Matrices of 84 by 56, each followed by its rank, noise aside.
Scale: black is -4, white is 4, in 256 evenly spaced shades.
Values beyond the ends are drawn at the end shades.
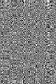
six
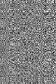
eight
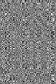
six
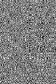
twelve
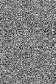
twelve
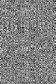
eight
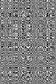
four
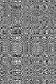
four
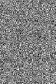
twelve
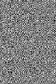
eight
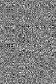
eight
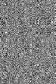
eight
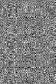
eight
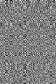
four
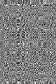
six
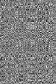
eight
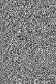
twelve
